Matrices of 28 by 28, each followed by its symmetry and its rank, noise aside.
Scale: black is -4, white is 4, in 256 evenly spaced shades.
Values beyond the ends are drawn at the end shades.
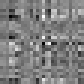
no symmetry, rank two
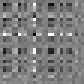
symmetric, rank one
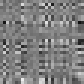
antisymmetric, rank two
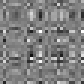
no symmetry, rank two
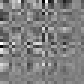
antisymmetric, rank two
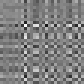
symmetric, rank one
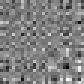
symmetric, rank three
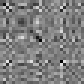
symmetric, rank three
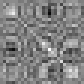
symmetric, rank three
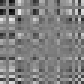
symmetric, rank one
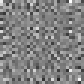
no symmetry, rank three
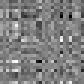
antisymmetric, rank two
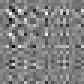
antisymmetric, rank two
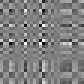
symmetric, rank one
